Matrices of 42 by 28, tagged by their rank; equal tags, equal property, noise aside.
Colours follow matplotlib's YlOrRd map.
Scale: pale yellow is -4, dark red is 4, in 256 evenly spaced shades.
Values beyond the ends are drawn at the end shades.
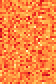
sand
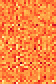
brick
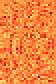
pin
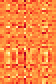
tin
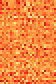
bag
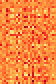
pin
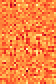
sand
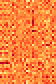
bag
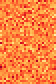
brick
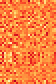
pin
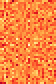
bag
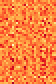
bag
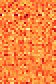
sand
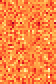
sand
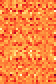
tin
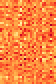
pin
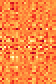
pin
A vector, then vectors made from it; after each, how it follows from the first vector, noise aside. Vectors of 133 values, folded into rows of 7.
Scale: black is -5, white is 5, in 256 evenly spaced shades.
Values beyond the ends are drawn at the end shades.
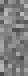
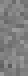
negated, shrunk.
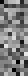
wrapped around, negated, scaled up.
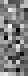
wrapped around, negated, scaled up.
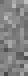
reversed, negated, partly zeroed.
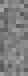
negated, shrunk.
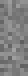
wrapped around, shrunk.
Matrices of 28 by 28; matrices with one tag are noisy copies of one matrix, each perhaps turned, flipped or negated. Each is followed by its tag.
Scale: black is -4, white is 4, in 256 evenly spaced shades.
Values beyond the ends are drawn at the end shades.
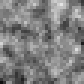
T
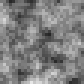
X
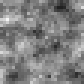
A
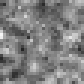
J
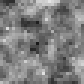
X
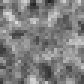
J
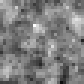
A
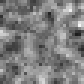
J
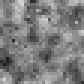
A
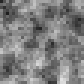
A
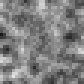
J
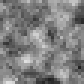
X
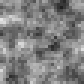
A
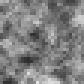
X
